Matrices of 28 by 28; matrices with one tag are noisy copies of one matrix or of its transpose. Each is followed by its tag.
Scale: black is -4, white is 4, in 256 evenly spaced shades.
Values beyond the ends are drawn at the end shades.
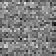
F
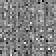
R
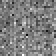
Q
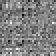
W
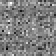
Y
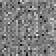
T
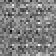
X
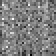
F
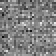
Q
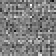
R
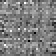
F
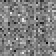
W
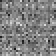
W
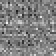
W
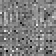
R
